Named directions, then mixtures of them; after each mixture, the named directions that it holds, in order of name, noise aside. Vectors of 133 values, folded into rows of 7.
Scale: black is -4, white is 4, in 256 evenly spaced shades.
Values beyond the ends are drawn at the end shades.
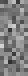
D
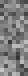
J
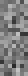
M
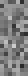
D, J, M.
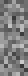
D, J, M.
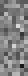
J, M.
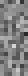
D, J, M.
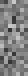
D, M.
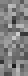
M.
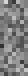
D, J.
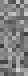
D, J, M.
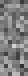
J, M.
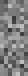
D, J, M.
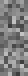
D, J, M.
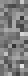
J, M.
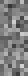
J, M.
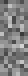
D, J, M.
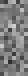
D.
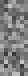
D, J, M.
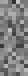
D, J.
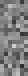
J, M.
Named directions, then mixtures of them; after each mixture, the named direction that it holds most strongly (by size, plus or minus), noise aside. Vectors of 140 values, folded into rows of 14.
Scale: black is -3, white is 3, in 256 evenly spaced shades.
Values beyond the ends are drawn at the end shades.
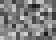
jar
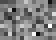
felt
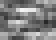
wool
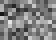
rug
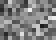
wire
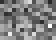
felt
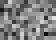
wire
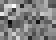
rug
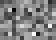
felt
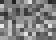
felt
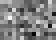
felt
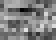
wool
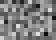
jar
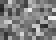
wire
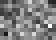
felt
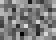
jar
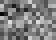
rug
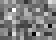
felt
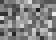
rug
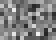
jar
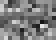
wire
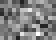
wire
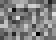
felt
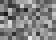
rug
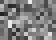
rug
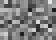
wire
